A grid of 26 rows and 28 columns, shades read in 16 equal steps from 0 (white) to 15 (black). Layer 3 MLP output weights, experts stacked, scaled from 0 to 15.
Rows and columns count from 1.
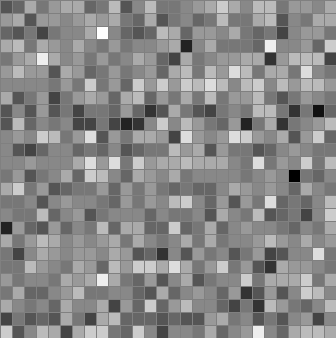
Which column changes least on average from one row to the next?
6
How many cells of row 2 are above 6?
14
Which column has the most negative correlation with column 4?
15
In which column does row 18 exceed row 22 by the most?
1
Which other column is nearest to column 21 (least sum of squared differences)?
24
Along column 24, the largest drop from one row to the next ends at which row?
11
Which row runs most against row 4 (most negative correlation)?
5
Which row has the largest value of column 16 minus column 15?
4
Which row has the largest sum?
9
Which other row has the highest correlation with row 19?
26
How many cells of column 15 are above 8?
5
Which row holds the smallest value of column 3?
21
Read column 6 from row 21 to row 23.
8 5 6
